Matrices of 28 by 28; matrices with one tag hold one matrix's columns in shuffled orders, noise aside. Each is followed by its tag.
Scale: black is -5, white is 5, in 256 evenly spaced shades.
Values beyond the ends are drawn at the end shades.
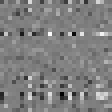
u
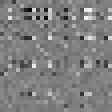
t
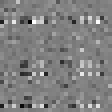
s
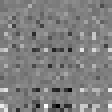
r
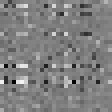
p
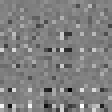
r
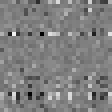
u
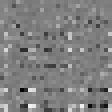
r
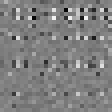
t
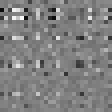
t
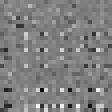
r
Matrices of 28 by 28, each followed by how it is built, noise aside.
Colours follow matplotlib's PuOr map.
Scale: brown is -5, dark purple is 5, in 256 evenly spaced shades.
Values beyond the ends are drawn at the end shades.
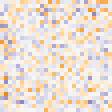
low rank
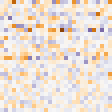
uneven rows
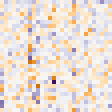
uneven columns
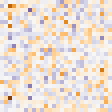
uneven columns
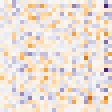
low rank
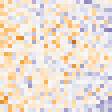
smooth
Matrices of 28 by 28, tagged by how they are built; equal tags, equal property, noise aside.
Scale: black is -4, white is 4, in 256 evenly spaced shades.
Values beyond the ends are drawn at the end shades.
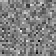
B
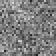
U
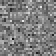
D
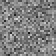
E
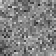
U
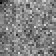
U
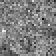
U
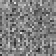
D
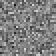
E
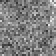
U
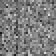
E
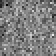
U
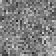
U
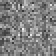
D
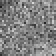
U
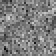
U
